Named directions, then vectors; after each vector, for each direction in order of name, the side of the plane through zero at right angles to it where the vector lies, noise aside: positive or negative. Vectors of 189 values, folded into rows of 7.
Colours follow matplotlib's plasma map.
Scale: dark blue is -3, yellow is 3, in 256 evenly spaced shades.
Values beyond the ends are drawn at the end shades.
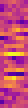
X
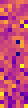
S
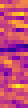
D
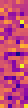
negative, positive, negative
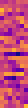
negative, positive, negative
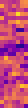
positive, negative, negative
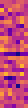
negative, positive, negative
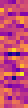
negative, positive, negative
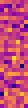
negative, negative, negative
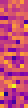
positive, positive, positive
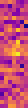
negative, negative, positive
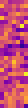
positive, negative, negative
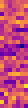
positive, negative, negative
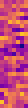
positive, negative, negative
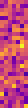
negative, positive, positive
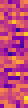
positive, negative, negative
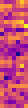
positive, positive, negative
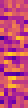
positive, positive, positive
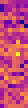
negative, negative, positive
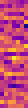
negative, negative, negative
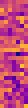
negative, positive, negative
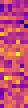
negative, negative, positive
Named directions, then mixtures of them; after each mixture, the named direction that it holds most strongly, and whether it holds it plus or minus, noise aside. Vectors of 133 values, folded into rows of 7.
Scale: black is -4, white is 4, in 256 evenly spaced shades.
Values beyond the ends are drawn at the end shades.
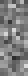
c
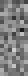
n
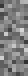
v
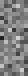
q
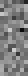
n, plus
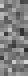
v, minus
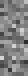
v, plus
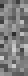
n, plus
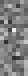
q, minus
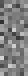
q, minus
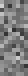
v, minus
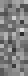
n, minus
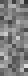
c, plus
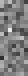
v, minus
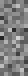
q, plus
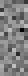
n, plus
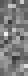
c, plus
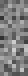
n, plus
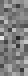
q, minus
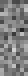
n, plus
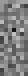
n, minus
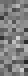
q, plus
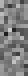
v, minus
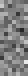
v, minus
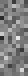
q, plus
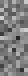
q, minus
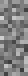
q, minus
